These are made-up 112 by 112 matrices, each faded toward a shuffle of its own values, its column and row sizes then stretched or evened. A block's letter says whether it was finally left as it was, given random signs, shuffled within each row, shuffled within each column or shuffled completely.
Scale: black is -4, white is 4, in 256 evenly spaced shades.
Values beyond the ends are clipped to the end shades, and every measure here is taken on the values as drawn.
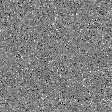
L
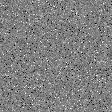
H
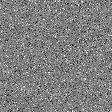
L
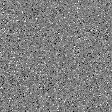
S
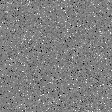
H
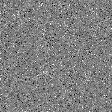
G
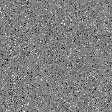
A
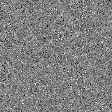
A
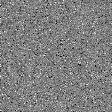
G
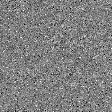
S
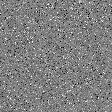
H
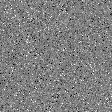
H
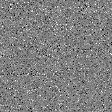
G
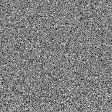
L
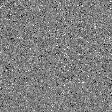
S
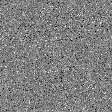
L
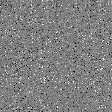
G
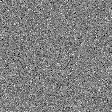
A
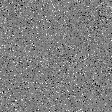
L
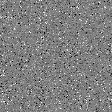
G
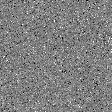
A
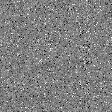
S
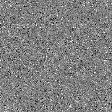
G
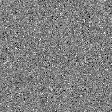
G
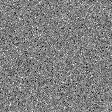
H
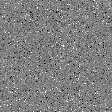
G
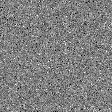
L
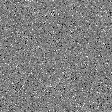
L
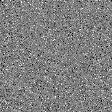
S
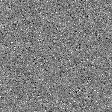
H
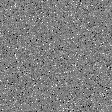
H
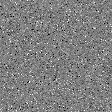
L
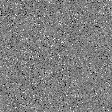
G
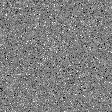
H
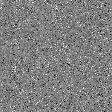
A
